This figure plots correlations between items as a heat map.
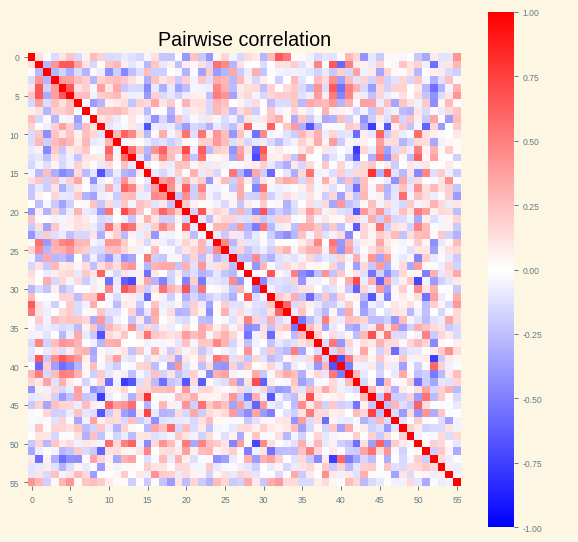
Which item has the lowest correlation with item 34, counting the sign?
35
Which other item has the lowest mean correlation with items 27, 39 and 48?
40
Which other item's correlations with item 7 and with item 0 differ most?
32
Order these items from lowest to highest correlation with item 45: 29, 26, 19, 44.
29, 26, 44, 19
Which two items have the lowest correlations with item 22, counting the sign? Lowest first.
42, 29
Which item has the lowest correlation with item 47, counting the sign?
38
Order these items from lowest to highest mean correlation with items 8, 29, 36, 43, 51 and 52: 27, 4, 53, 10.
4, 27, 10, 53
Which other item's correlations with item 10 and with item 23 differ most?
12
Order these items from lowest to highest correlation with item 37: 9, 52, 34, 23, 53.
52, 9, 34, 53, 23
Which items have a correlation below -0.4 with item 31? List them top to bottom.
15, 36, 44, 46, 51
